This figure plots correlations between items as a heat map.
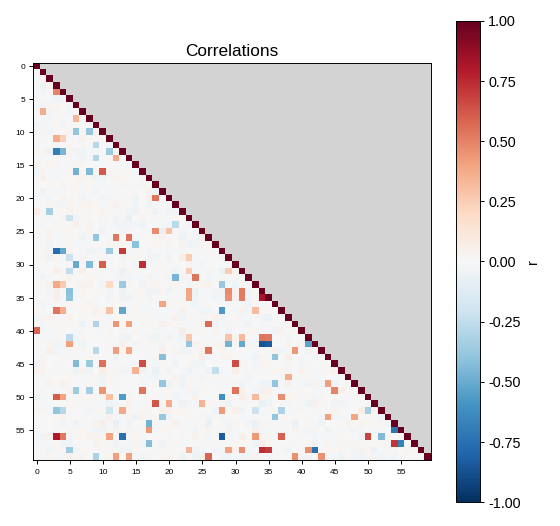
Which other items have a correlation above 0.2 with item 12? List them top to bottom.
14, 26, 39, 43, 59
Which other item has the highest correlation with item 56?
3
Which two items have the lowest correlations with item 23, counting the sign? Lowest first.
42, 5
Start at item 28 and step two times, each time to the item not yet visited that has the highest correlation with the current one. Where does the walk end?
52
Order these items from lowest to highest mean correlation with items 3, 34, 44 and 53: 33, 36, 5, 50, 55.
36, 5, 55, 33, 50
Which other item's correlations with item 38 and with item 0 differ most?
40
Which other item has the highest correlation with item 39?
26
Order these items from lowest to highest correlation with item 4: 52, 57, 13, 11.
13, 52, 57, 11
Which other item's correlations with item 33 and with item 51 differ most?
18
